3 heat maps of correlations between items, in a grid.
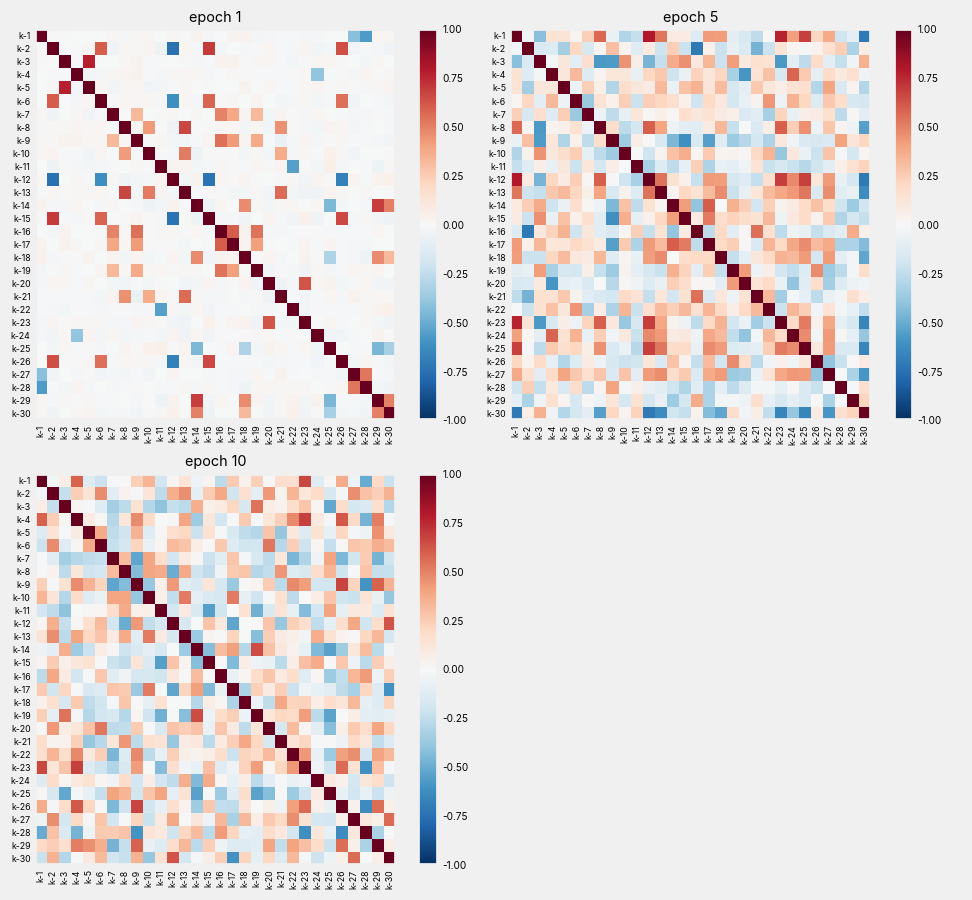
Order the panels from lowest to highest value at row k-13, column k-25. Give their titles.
epoch 1, epoch 10, epoch 5
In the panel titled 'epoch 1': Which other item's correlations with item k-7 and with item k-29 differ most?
k-14
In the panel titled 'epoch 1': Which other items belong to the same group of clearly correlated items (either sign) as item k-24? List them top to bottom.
k-4
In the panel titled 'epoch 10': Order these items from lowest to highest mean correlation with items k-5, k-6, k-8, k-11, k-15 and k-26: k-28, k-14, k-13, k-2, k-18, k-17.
k-14, k-17, k-28, k-18, k-2, k-13
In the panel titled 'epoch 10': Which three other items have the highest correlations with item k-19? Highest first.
k-14, k-3, k-23
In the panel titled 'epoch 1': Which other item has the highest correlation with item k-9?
k-16
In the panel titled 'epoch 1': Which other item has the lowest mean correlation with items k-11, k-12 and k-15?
k-22
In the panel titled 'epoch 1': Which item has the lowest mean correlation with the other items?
k-12
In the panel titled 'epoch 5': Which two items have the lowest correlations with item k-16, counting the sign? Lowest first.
k-2, k-14
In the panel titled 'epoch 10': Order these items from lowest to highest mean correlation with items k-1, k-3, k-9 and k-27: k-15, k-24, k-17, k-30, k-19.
k-24, k-17, k-15, k-30, k-19
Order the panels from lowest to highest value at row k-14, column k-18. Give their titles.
epoch 10, epoch 5, epoch 1
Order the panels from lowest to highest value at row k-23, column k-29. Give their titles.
epoch 5, epoch 1, epoch 10
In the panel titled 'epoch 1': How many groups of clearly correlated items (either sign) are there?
9
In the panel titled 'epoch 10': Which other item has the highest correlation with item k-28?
k-16
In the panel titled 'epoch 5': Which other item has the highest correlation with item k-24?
k-4
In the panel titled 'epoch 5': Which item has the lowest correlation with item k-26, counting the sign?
k-27
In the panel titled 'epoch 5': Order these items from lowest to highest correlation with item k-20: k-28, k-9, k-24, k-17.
k-24, k-9, k-28, k-17
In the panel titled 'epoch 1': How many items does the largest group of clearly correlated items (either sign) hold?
5
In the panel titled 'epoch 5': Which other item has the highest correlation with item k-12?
k-1
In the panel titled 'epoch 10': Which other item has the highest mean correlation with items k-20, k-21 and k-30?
k-27
